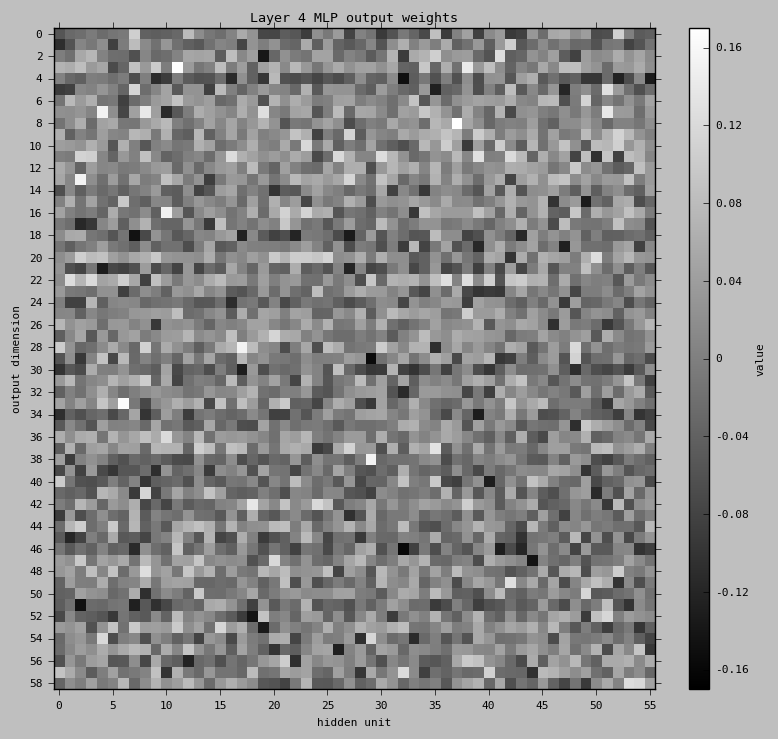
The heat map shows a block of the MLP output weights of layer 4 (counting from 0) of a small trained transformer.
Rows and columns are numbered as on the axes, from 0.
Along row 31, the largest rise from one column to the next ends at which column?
23
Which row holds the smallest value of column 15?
45
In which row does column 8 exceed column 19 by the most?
53
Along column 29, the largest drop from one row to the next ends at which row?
39
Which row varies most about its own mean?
11
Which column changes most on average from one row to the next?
2
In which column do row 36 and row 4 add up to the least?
32
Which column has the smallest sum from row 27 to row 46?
50
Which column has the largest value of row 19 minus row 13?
14
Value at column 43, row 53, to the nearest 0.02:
0.04
